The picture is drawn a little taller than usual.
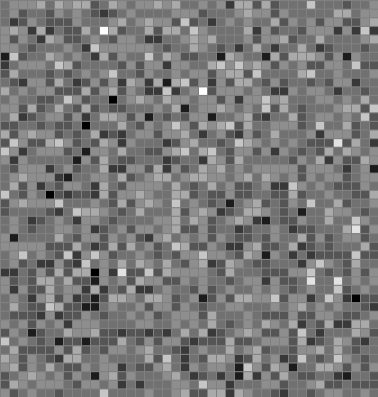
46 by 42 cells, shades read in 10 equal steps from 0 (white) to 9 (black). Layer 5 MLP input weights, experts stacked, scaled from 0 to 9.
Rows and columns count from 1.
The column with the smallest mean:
28
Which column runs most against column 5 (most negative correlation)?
26
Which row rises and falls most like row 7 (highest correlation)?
32
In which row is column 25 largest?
7
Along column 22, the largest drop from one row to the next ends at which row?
4
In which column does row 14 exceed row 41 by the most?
17
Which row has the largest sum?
40
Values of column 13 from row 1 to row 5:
3 6 4 3 6
